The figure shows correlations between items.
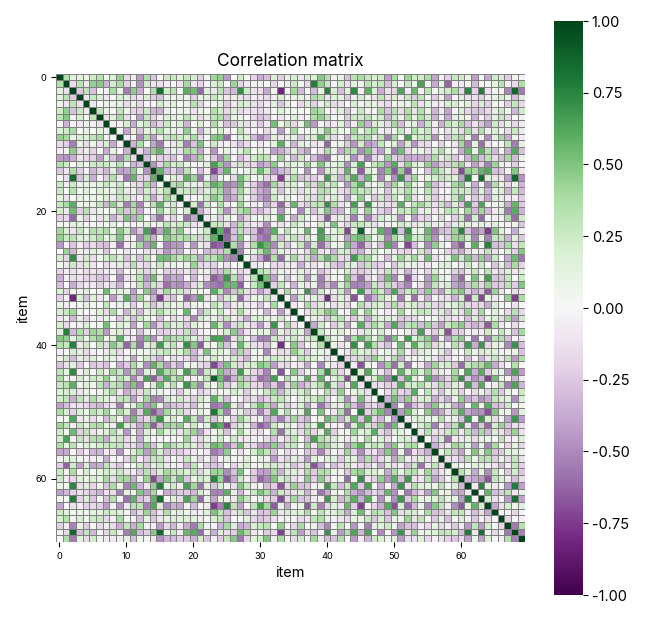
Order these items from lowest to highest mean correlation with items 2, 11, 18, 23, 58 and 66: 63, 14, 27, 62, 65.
62, 14, 65, 63, 27
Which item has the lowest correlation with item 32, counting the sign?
64
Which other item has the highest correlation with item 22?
41
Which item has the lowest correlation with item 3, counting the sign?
58
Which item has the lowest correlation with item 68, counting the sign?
33
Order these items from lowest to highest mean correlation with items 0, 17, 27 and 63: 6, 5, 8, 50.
5, 50, 6, 8
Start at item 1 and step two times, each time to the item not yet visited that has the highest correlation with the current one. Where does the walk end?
54
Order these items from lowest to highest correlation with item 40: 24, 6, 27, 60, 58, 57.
60, 58, 57, 6, 24, 27
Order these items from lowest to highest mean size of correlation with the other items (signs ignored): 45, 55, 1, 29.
29, 1, 55, 45
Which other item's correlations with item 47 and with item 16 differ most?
31
